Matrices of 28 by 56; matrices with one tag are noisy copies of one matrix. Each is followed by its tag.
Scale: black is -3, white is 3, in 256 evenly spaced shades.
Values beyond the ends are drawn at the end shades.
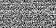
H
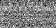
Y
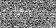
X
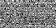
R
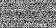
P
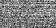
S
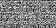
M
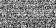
S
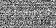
H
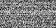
H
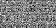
M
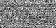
R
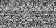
Y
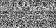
Y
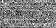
P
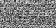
R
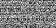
M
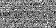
P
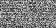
M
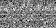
Y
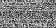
P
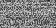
H
